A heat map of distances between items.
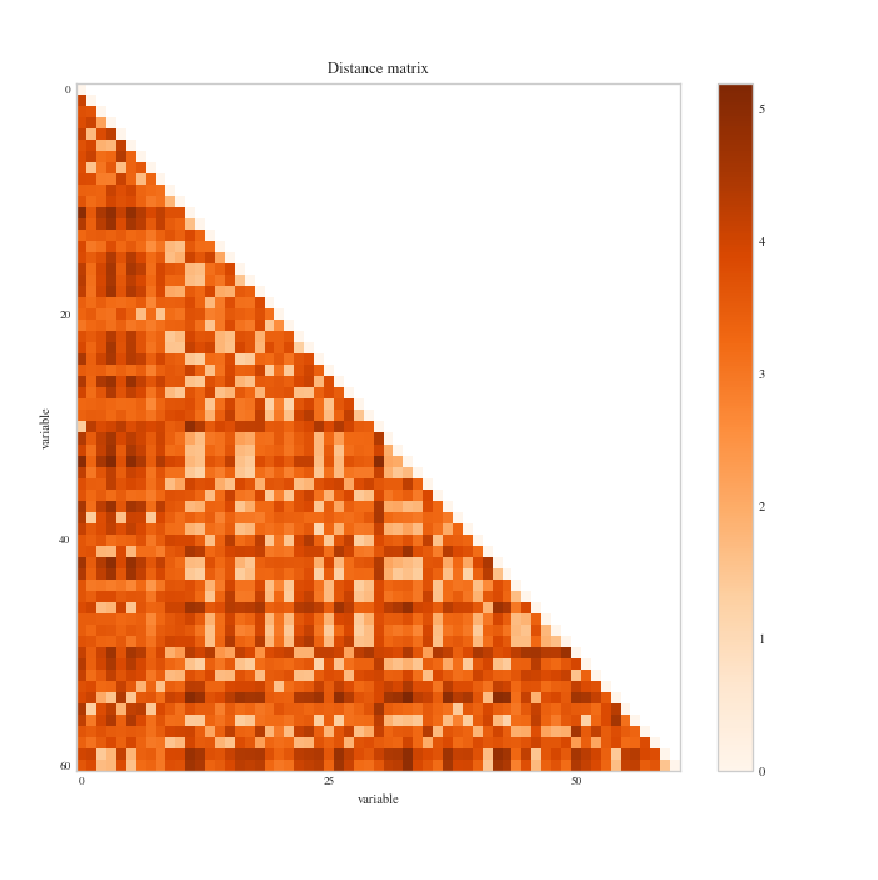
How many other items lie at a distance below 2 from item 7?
4
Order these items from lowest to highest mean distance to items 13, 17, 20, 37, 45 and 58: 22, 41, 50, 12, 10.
12, 10, 22, 41, 50
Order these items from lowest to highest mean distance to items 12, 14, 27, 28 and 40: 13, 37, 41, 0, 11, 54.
13, 37, 11, 41, 0, 54
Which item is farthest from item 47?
50
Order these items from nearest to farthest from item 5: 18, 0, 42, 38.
0, 38, 18, 42
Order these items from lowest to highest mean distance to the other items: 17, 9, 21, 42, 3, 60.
21, 17, 9, 42, 60, 3
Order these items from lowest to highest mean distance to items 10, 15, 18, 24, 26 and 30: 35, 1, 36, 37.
35, 37, 1, 36
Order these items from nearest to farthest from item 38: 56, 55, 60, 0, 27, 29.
55, 56, 27, 29, 60, 0
